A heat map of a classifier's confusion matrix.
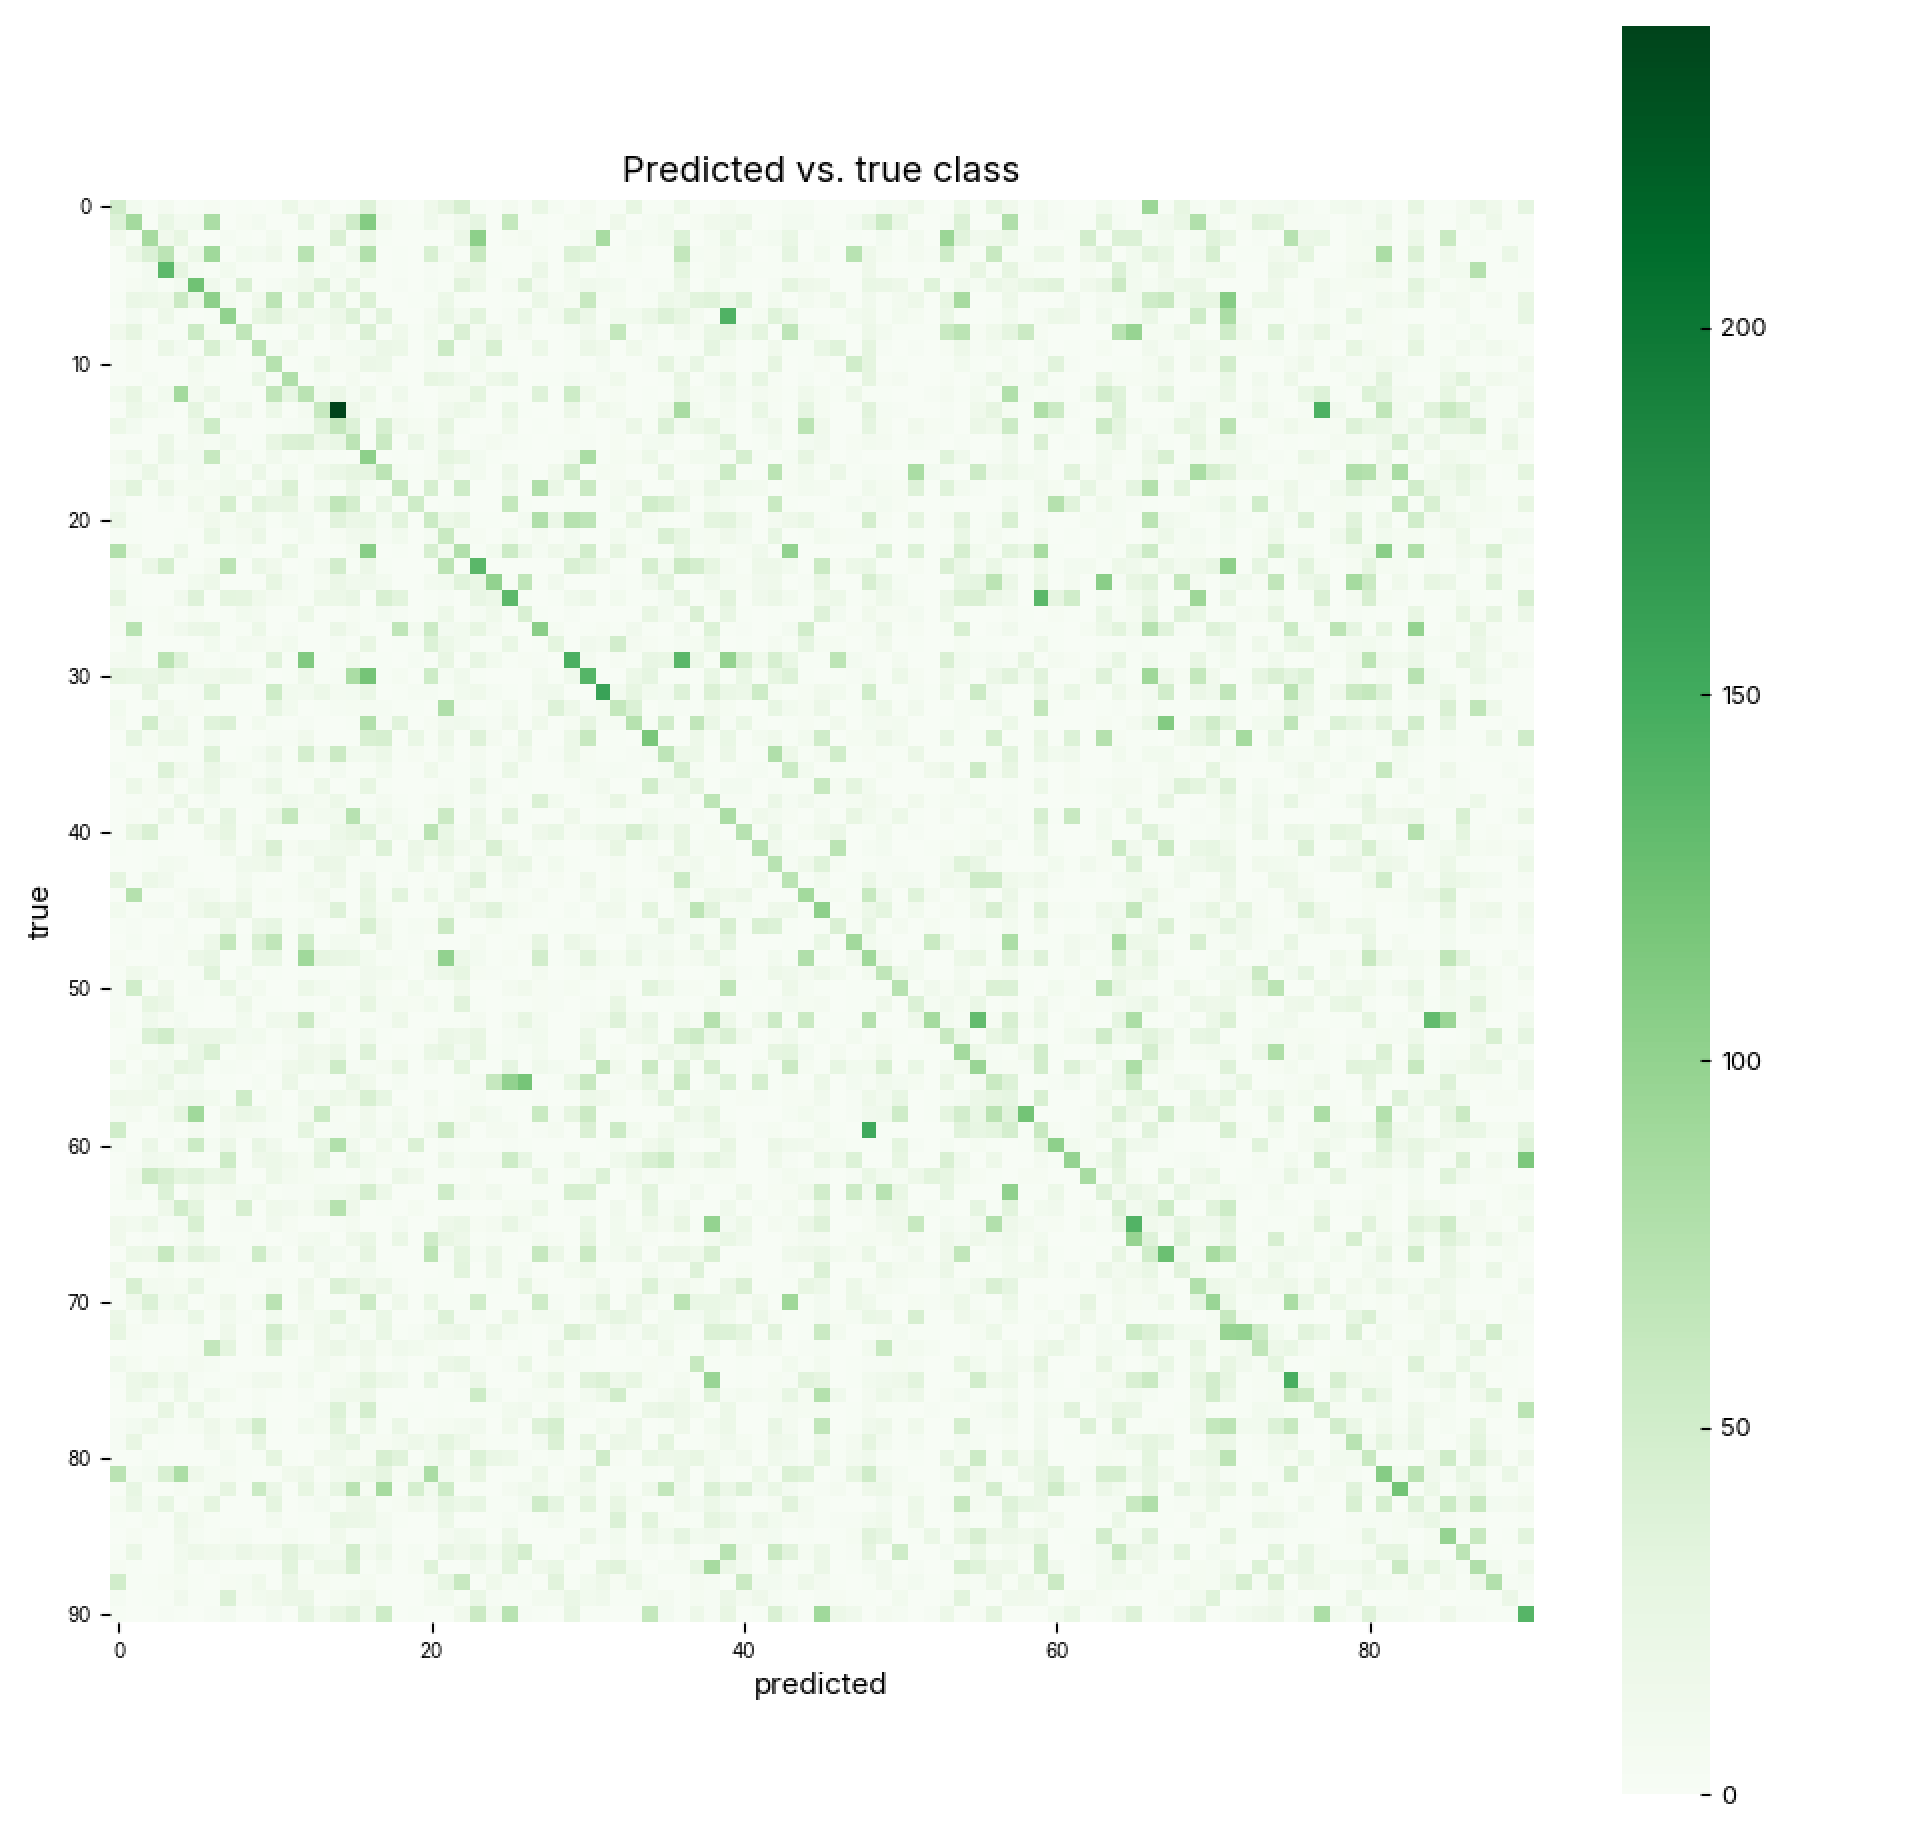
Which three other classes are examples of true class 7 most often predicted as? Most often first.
39, 71, 69
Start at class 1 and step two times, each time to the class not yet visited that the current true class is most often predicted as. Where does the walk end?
30
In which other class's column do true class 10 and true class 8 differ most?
65
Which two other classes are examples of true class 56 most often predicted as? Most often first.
26, 25
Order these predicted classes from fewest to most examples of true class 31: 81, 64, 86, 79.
86, 64, 81, 79
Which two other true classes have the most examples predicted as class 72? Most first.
34, 88
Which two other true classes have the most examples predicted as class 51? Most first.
17, 65
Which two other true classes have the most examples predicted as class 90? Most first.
61, 77
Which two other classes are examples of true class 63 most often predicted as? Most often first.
57, 49
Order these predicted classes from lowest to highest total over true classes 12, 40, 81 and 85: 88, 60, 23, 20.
88, 60, 23, 20
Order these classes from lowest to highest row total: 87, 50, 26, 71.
26, 71, 50, 87
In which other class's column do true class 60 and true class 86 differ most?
14
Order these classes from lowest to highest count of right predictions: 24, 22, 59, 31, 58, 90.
59, 22, 24, 58, 90, 31
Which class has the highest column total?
71
